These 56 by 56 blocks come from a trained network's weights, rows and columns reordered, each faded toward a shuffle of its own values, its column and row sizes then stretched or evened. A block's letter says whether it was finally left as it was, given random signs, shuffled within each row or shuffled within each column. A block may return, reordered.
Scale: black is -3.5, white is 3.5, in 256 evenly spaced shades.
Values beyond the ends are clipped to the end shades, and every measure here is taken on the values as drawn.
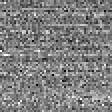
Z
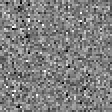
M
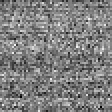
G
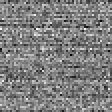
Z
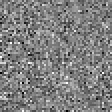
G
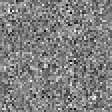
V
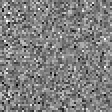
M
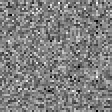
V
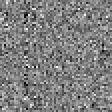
G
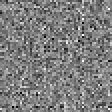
V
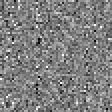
M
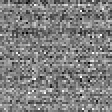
G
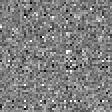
V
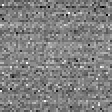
Z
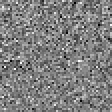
Z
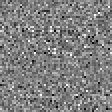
Z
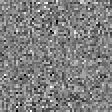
G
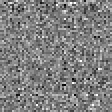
V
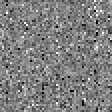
M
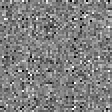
G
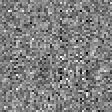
G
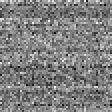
G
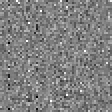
M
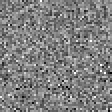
Z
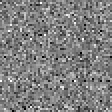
Z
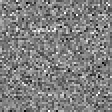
Z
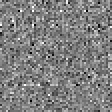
G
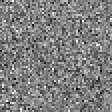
M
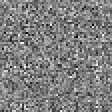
G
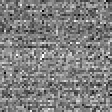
G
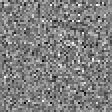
V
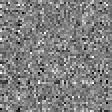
G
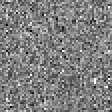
M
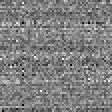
G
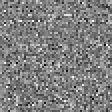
Z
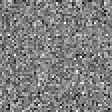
G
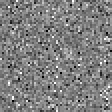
M
